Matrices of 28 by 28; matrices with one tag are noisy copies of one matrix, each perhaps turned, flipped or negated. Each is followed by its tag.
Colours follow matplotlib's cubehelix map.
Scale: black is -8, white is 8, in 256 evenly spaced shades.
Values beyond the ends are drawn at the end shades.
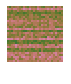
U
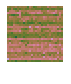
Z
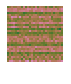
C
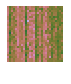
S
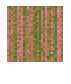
C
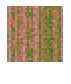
Z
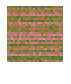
C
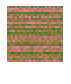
C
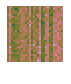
U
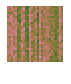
U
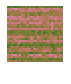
Z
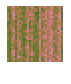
Z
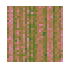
C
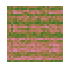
Z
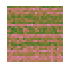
S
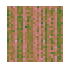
C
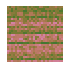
S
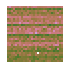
S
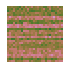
U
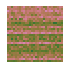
S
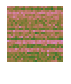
U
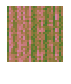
Z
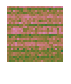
S
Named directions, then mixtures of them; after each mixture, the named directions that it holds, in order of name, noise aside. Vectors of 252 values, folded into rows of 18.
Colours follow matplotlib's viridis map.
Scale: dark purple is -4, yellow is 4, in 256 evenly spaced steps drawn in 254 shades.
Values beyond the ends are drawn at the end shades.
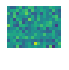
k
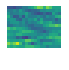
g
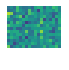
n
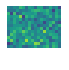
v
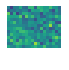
g, k, v.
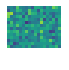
n.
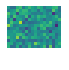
k, n.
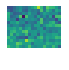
g, n, v.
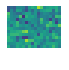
g, n, v.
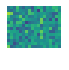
n.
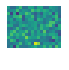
k, v.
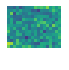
g, n, v.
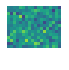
v.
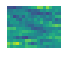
g.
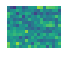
g, k, n.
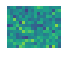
g, k, v.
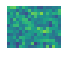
g, k.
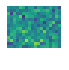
v.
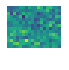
g, v.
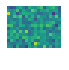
k, n, v.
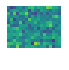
g, k.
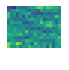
g, k, n.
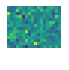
k, n, v.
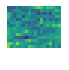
g, n.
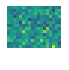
k, v.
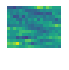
g.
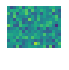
k.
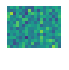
k, n.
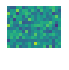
k, n.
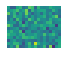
k.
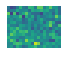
g, k, v.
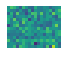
k.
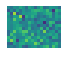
v.
